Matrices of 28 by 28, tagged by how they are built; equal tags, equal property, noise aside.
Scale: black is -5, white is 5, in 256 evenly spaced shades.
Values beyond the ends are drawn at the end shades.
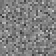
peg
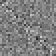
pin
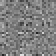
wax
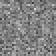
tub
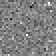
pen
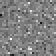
pen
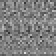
tub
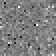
pen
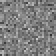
peg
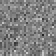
wax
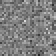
peg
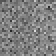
peg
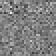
wax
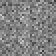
peg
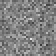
peg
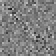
pin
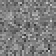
tub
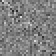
pin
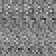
tub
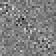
pin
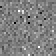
pen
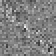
pin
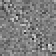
pin
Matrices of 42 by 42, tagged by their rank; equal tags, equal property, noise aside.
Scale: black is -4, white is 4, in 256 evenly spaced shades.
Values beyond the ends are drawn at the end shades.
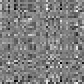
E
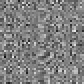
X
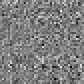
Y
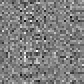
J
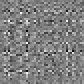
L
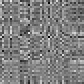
L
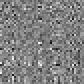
E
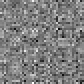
E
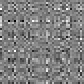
L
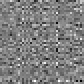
L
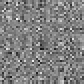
X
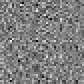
X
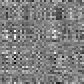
E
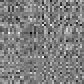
E
